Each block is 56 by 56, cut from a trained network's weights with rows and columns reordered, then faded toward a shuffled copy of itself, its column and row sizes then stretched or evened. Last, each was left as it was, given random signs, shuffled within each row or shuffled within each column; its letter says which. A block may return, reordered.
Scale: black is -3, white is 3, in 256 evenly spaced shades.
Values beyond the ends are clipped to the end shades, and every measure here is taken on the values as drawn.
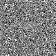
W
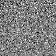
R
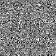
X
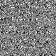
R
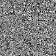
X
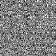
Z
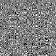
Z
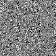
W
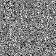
W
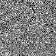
X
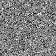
R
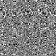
Z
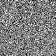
R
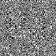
Z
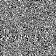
R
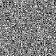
Z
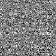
Z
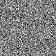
W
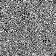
R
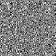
Z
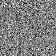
R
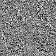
W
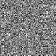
Z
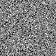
W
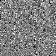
W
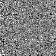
X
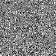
X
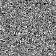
R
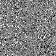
W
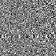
Z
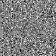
Z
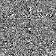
X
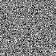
X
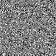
R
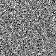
W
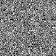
X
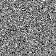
R
